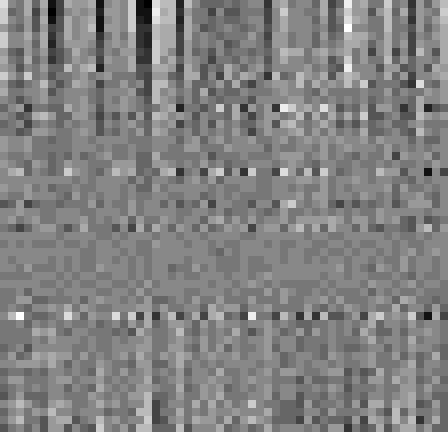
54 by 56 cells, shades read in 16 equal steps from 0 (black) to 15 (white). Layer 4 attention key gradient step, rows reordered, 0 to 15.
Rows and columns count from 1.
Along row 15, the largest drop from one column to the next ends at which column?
47
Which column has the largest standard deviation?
19
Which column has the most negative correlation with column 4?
34
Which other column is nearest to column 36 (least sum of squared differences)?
41
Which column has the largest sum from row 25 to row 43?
28
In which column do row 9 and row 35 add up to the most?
44
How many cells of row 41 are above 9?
2
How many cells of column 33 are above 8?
2
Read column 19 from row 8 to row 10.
3 5 4
